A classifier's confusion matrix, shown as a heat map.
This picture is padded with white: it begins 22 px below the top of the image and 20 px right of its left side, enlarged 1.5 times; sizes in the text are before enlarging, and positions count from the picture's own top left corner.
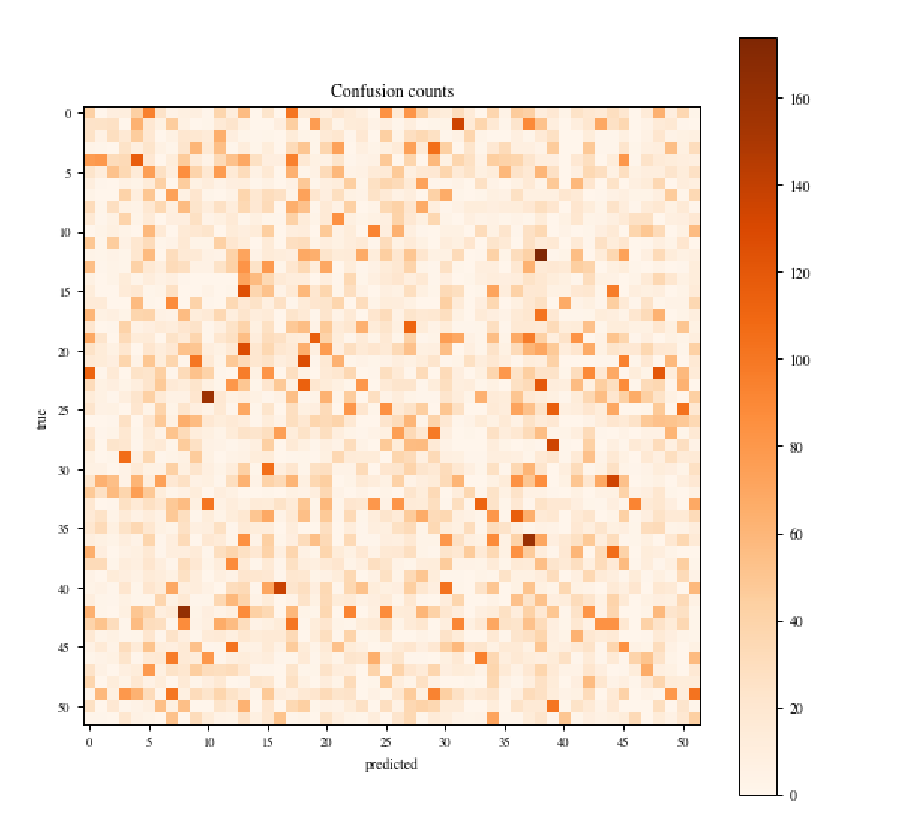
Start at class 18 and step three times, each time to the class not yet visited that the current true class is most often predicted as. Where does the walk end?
3
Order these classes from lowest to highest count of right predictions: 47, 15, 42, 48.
48, 15, 47, 42
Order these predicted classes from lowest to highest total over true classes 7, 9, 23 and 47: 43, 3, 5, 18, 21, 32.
32, 43, 3, 21, 5, 18
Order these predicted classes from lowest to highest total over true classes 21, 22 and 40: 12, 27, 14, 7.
14, 27, 12, 7
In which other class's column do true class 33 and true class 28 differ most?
39
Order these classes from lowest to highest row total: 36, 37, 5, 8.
8, 37, 36, 5
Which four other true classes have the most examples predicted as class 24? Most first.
10, 33, 46, 47
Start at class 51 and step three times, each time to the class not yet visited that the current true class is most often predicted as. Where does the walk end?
37
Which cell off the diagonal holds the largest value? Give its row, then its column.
12, 38
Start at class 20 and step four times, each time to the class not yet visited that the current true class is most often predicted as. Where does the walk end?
41
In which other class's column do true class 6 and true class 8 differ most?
17
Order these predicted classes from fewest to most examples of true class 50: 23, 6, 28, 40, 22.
40, 22, 23, 28, 6
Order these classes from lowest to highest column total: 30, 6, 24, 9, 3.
24, 6, 3, 9, 30
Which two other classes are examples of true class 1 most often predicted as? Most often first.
31, 37
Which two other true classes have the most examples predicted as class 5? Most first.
0, 47
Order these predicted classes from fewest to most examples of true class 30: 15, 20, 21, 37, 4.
21, 4, 20, 37, 15
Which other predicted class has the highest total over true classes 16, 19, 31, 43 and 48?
44
